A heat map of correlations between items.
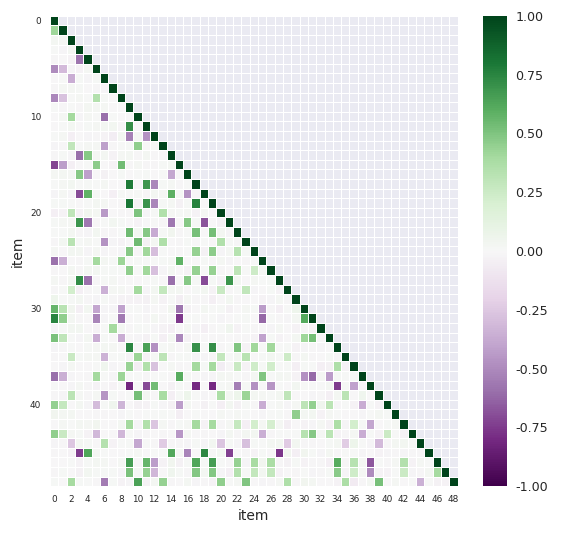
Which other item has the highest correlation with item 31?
0
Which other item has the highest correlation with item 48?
10
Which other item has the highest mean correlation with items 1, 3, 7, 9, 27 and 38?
21
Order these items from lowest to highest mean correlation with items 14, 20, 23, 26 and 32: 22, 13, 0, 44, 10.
44, 0, 22, 13, 10
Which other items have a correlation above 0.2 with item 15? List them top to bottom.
5, 8, 25, 37
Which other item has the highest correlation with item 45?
18
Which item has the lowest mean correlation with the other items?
38
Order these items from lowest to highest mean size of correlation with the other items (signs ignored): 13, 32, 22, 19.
32, 13, 22, 19
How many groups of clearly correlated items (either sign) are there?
6
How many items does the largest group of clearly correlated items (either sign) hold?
14
